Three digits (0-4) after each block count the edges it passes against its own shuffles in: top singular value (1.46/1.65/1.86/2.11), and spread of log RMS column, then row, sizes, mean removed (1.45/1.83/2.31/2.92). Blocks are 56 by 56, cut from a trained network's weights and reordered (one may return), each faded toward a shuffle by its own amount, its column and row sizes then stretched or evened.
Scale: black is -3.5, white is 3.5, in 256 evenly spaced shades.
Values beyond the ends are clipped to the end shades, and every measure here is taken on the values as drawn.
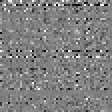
3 2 4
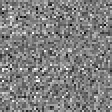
1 0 3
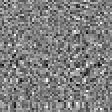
3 2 1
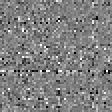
0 2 3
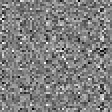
4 3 1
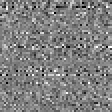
1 0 4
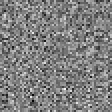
2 1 1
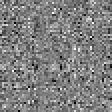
1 3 1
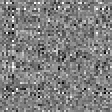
3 2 2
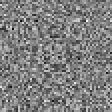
3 0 1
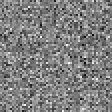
2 2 1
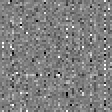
0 3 0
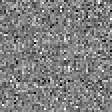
0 2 1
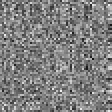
4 2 2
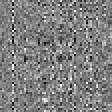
4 4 0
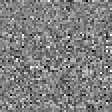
0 1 3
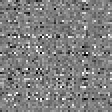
2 3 4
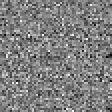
1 0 2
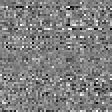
3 1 4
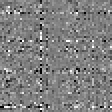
1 3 3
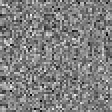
2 1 0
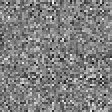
3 1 2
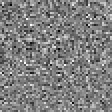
3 2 2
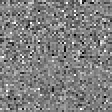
0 1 2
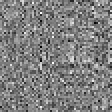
3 2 0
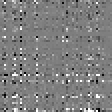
2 4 4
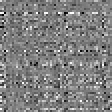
3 3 4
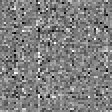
0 3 2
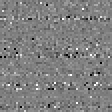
0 0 3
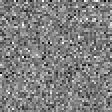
0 0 2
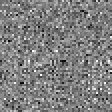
2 0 2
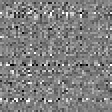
2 2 4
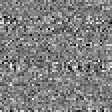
1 0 4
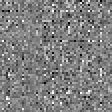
0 3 3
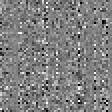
2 4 3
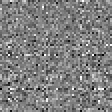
2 3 2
